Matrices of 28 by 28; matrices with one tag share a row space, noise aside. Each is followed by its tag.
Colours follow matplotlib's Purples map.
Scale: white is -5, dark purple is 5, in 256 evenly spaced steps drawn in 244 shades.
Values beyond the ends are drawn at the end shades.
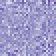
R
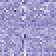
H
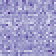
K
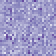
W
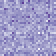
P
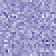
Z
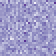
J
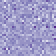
Z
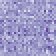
K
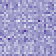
K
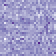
P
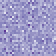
W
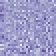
R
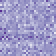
K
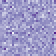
W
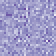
R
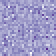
Z
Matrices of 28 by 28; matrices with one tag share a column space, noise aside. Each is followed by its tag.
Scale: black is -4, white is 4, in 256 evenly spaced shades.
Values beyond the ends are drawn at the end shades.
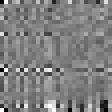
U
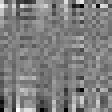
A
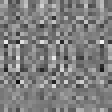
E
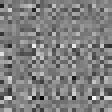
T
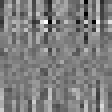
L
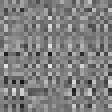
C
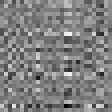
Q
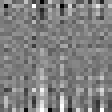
A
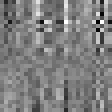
L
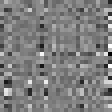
C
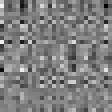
E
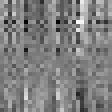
L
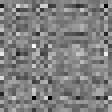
T
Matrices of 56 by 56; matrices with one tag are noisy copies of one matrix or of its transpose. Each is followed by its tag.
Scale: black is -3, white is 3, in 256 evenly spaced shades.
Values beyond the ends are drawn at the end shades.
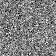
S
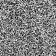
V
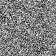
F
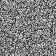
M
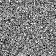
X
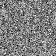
M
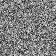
S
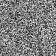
V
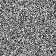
X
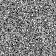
V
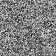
V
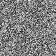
F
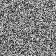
S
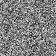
S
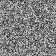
M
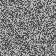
F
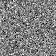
M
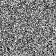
M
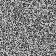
V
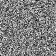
S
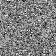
V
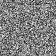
X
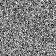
V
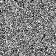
X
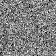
S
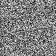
M
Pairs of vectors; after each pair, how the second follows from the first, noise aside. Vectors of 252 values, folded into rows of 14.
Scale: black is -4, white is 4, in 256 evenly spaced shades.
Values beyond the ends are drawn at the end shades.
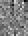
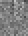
shrunk.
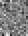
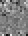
negated, partly zeroed.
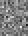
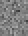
wrapped around, negated, shrunk.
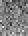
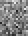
reversed.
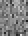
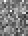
wrapped around, negated.
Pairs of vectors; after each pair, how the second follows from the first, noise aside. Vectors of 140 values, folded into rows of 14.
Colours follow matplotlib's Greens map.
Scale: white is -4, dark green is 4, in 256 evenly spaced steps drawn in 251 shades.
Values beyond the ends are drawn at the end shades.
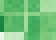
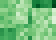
reversed, negated.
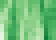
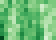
negated.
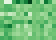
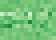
partly zeroed.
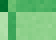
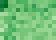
partly zeroed.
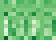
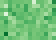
wrapped around, partly zeroed.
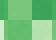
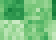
reversed, negated.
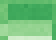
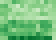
negated.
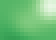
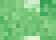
wrapped around, partly zeroed.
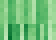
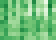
reversed, negated.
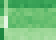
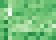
wrapped around, partly zeroed.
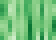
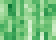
negated.
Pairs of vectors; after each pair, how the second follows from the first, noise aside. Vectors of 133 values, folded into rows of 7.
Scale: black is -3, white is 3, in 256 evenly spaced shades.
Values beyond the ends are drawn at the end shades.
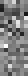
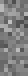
negated, shrunk.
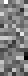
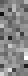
negated, partly zeroed.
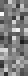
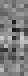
negated, partly zeroed.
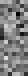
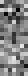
shuffled.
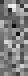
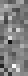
reversed, partly zeroed.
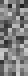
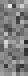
negated, partly zeroed.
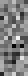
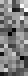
shuffled.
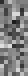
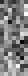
wrapped around.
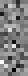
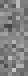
negated, shrunk.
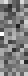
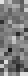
reversed, partly zeroed.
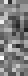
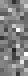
reversed, partly zeroed.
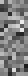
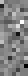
partly zeroed.
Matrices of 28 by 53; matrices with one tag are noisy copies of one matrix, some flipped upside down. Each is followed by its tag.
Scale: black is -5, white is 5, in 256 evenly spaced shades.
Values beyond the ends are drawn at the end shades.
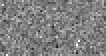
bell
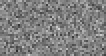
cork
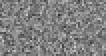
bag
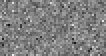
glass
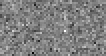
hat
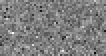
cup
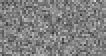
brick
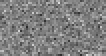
cup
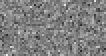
hat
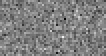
cork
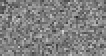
bell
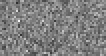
bell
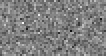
cup
